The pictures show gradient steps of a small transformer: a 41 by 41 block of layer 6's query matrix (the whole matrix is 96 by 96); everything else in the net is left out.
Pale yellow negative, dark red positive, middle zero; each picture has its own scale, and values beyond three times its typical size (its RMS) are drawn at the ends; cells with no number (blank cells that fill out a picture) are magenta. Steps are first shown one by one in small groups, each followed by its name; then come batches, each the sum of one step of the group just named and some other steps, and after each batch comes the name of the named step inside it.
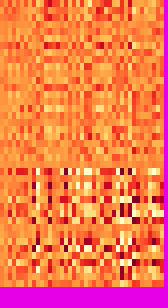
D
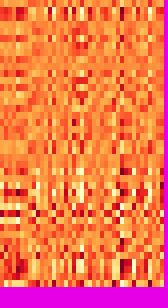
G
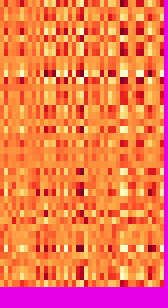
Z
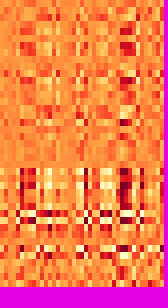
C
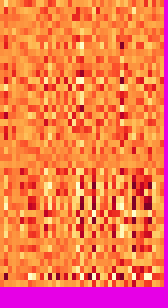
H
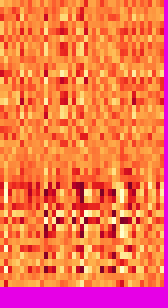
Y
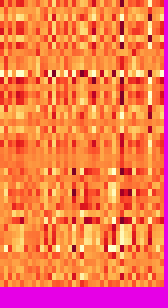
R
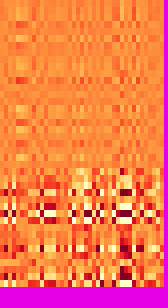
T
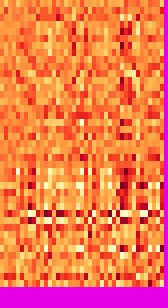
C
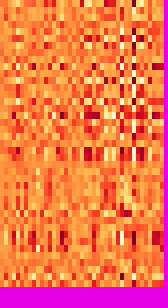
D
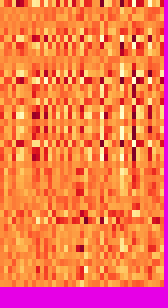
Z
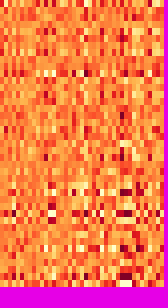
T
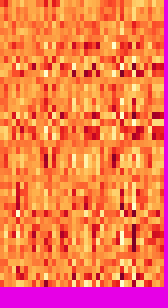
D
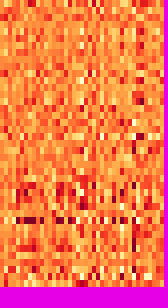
H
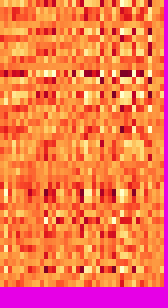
Y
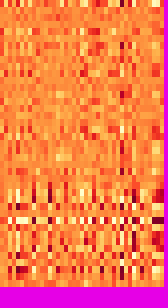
D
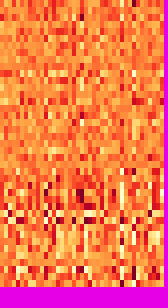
Y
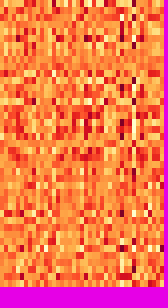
C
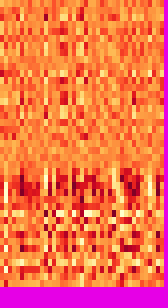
Y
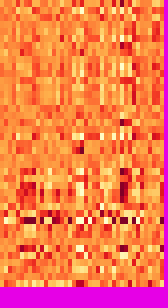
C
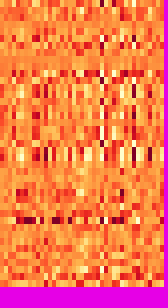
G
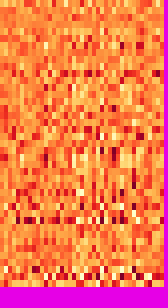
H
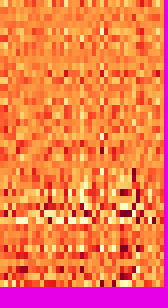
T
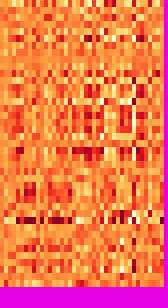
D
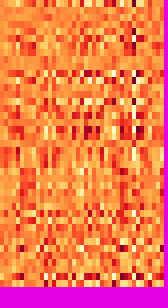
C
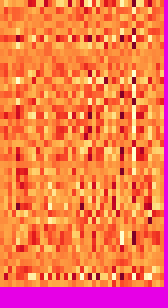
H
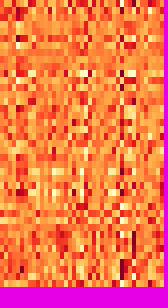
G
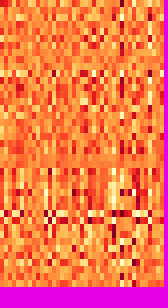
R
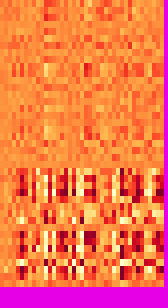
D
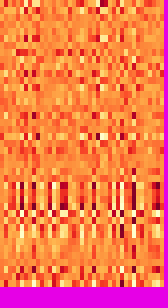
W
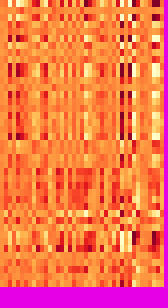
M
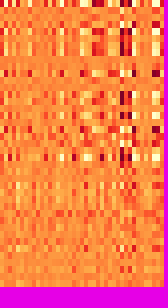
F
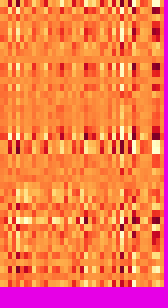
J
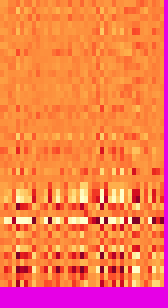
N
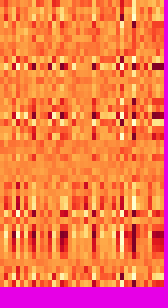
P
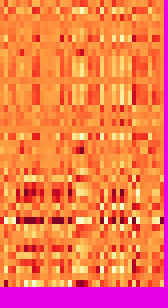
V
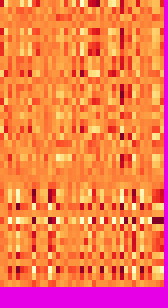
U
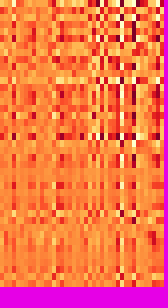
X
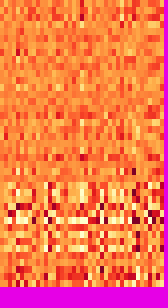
N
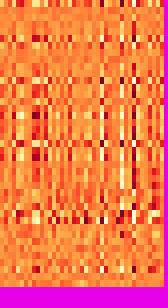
X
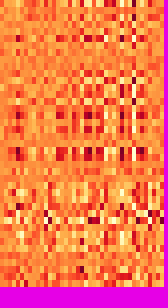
N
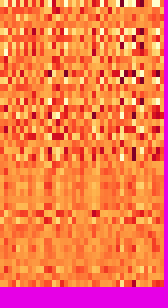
X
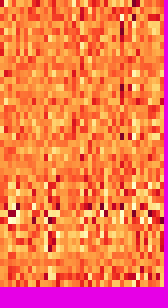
U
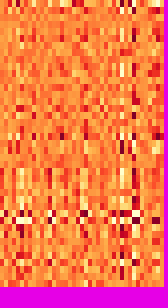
J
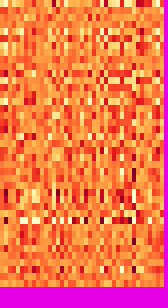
X
